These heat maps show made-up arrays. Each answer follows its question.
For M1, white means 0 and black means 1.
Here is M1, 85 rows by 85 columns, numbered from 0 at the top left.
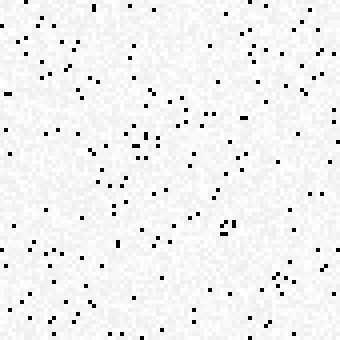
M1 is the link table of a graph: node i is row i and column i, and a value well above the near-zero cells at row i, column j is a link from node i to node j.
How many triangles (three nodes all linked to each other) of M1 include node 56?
1
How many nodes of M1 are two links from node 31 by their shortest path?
4
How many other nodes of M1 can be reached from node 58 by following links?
4
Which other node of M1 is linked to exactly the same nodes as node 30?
node 27
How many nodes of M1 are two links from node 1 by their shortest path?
7
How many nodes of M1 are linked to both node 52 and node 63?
1
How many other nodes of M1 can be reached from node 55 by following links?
4
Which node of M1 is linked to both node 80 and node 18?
node 12
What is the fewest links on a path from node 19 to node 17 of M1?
4
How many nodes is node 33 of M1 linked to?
5
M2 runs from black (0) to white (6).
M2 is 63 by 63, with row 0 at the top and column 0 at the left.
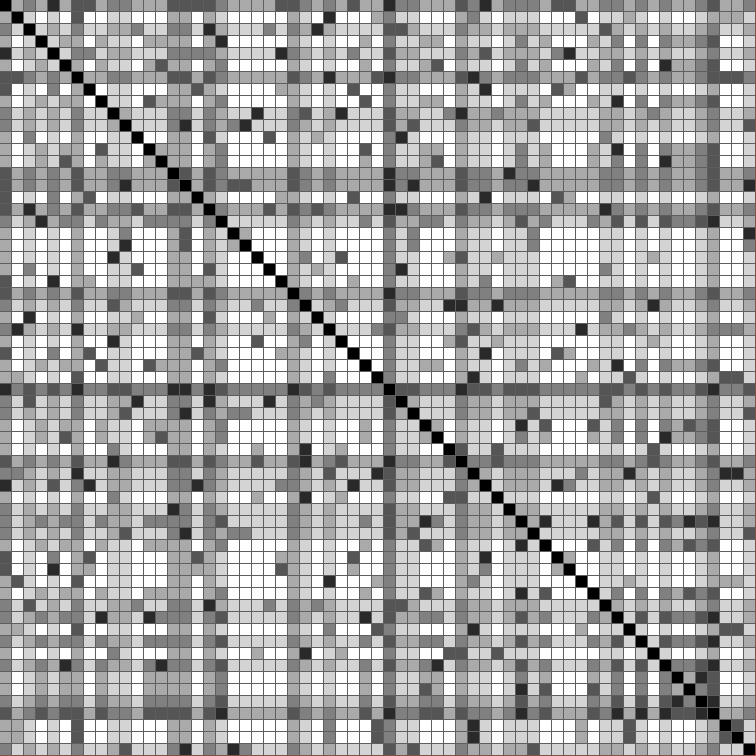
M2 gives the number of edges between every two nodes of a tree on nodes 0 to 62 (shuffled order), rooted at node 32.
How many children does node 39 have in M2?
4
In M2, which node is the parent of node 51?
59
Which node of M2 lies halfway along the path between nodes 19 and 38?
15
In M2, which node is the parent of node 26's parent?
17
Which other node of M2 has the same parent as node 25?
9
